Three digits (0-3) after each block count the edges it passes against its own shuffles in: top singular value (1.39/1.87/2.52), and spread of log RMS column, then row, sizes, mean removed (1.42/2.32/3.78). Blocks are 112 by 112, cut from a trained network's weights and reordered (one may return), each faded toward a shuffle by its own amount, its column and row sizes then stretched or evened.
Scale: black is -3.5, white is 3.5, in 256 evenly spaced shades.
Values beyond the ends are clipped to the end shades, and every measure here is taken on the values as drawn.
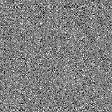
2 1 1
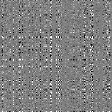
3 3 2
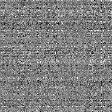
2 2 2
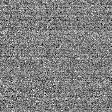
1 1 1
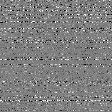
1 0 3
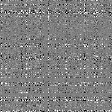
1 2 3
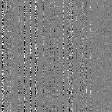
2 3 1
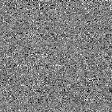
1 1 2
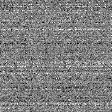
2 1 2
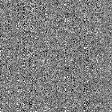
0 2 1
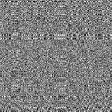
3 0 2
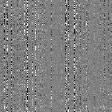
2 3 1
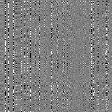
3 3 1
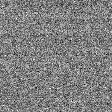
0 0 1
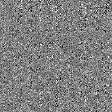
0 2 1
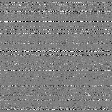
3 0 3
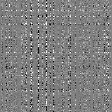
1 3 2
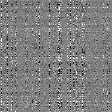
2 3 1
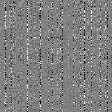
2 3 1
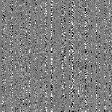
2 3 0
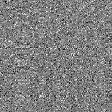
2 0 1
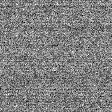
1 1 0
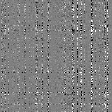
1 3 2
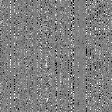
2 3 0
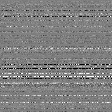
3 0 3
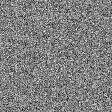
1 0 0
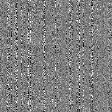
0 3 0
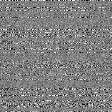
1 0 3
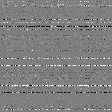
3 1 3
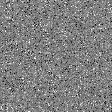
0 1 0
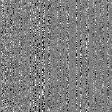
0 3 0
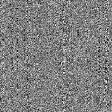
1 2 0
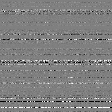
3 0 3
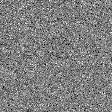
0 0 1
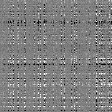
3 3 2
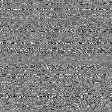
0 0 3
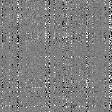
2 3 2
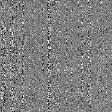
0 3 1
